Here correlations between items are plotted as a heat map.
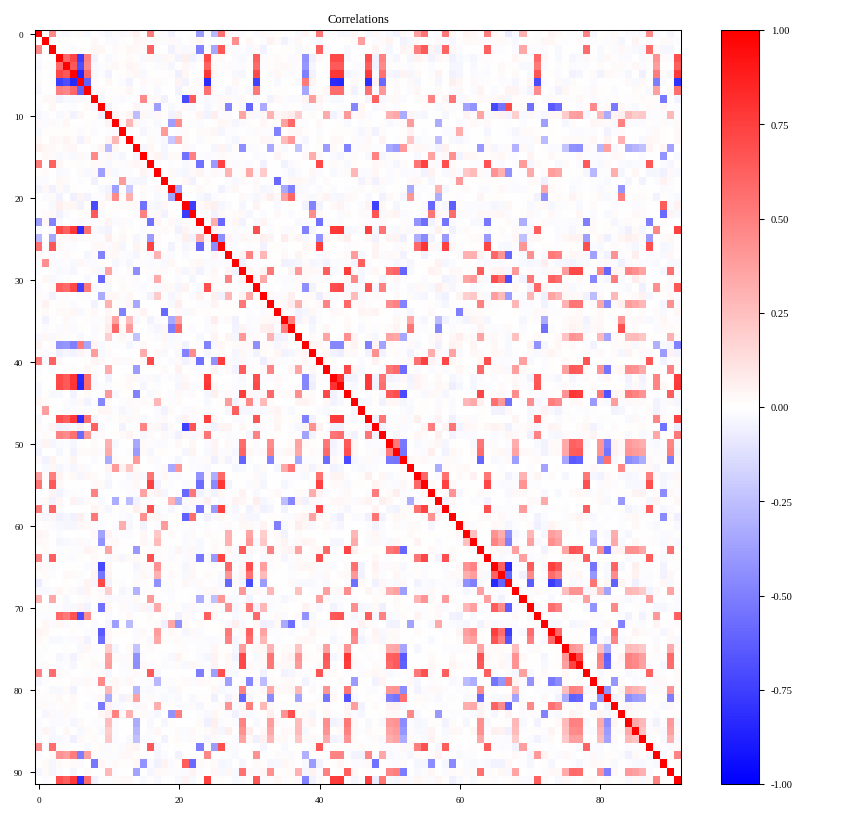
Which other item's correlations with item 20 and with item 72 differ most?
36
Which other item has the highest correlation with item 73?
65
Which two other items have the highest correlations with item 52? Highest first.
81, 14
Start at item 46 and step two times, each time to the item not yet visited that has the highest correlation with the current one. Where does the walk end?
1
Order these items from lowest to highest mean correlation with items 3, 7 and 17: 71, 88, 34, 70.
34, 70, 88, 71
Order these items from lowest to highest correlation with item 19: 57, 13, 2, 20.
20, 13, 2, 57
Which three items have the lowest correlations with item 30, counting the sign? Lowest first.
67, 9, 79
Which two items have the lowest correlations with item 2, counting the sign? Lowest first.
23, 25
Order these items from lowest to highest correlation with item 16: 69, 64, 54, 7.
7, 69, 54, 64
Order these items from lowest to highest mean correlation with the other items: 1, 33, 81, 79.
81, 79, 1, 33
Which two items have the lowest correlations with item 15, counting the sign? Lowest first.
21, 89
